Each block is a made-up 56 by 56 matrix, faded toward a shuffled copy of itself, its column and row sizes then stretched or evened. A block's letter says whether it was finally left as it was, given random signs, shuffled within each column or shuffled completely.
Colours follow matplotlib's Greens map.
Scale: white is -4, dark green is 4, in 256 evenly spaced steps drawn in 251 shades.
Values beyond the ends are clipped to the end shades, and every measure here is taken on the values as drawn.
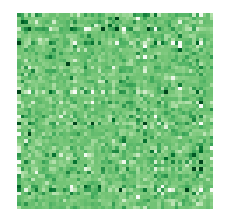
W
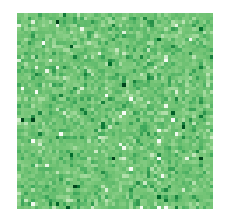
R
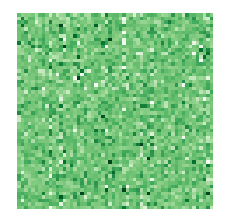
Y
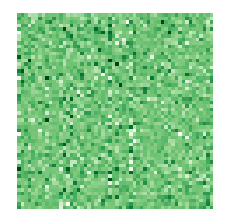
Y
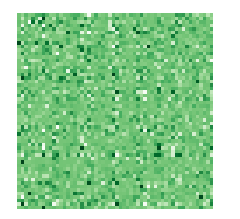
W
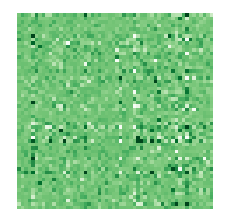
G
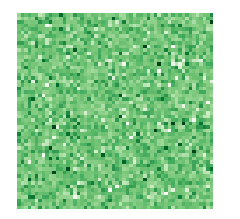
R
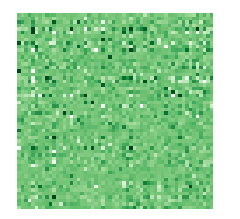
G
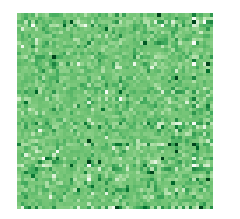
G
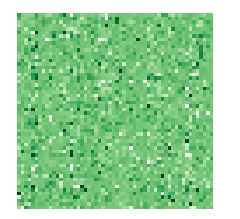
Y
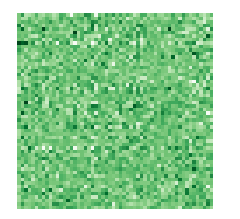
G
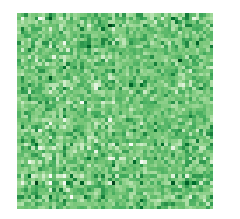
G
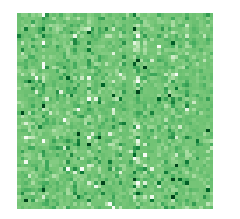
Y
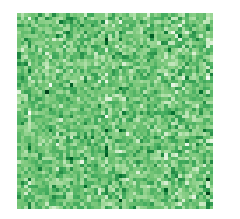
Y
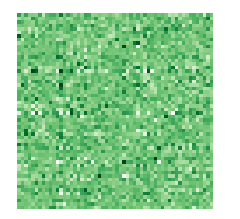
G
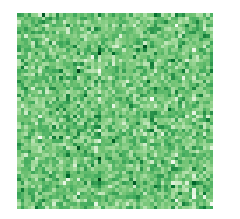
Y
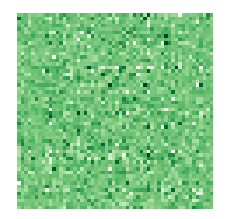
G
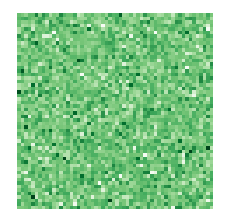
R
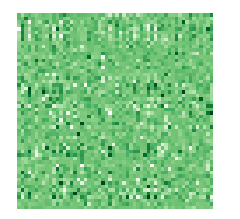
W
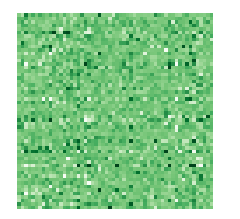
W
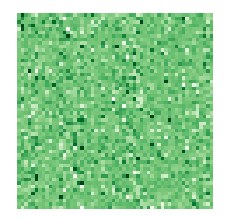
Y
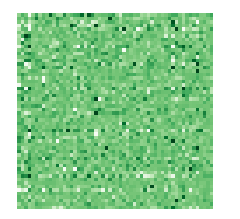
G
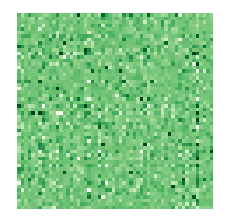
W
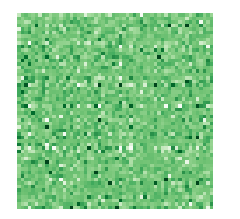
G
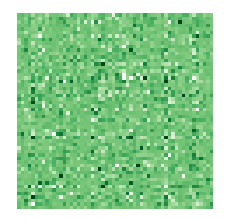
W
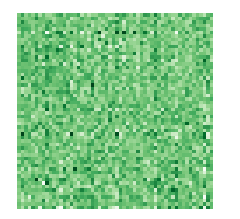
W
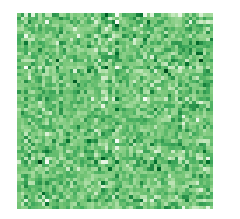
W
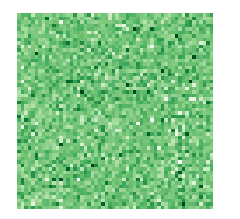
R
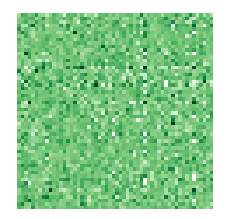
G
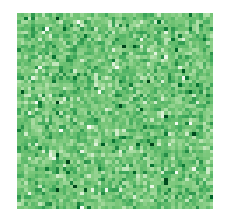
R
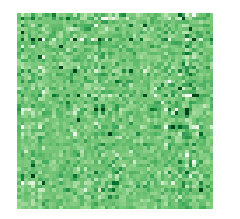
W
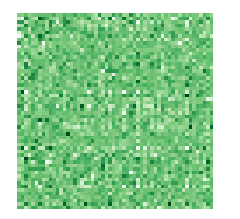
W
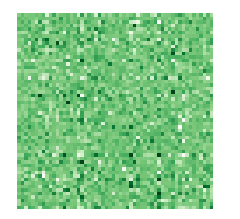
G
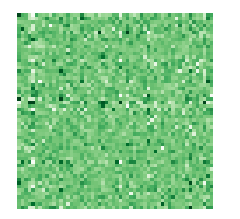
W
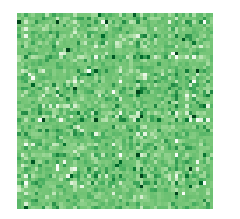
G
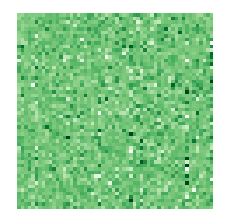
Y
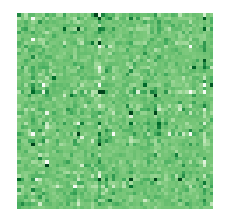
G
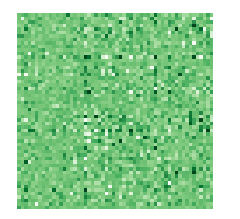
W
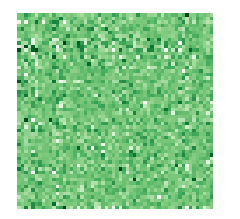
G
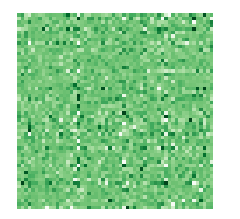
W
